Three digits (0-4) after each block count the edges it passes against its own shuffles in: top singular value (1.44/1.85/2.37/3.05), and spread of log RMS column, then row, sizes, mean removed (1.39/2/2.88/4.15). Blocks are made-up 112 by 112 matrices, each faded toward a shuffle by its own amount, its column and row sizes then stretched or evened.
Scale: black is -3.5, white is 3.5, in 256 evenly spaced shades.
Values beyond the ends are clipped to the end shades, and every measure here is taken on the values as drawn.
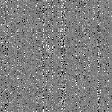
2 3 0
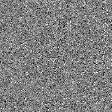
0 2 1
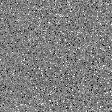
0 1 0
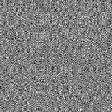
3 0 0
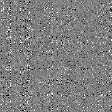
1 3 2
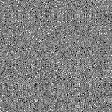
3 0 1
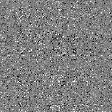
2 2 2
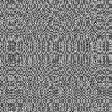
4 0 0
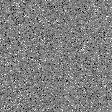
0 0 0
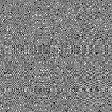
4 0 2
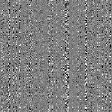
3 4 2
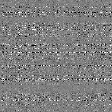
1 2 4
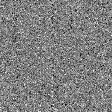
1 1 0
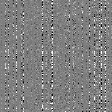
3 4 1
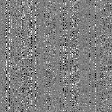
2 4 0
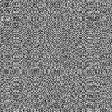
4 1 2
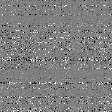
1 2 4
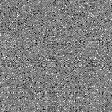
3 0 1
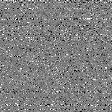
2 0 3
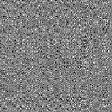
3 2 1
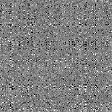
3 2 2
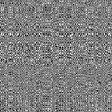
4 2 3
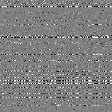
4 0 4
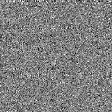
2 1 1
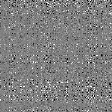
0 3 3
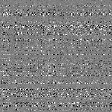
2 2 4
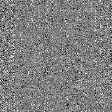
0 3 2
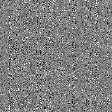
0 3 0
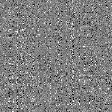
2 3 1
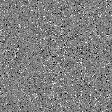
1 1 0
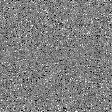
1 0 1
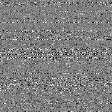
0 0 4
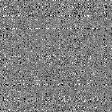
1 3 3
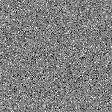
1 0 1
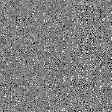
1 3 1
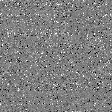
1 1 2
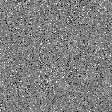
1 0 0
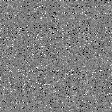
1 1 2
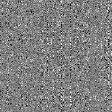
2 3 1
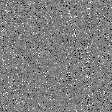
0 2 0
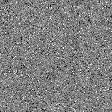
1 0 0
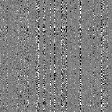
3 4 1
